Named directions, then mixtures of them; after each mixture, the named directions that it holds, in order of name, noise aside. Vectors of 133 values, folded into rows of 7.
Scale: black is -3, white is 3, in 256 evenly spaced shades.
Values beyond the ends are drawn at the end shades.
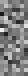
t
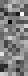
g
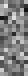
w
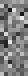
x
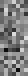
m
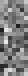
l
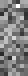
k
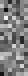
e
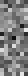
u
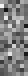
e, k, x.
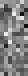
k, x.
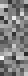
e, w.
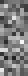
l, w.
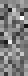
x.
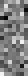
e, g, w.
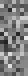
e, m, x.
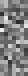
t.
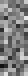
l, w.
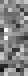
g, l.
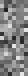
e, u.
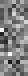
m, t, x.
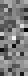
u.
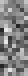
l.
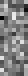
w.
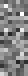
g, u, w.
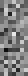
m.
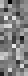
e.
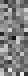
u.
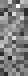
k.
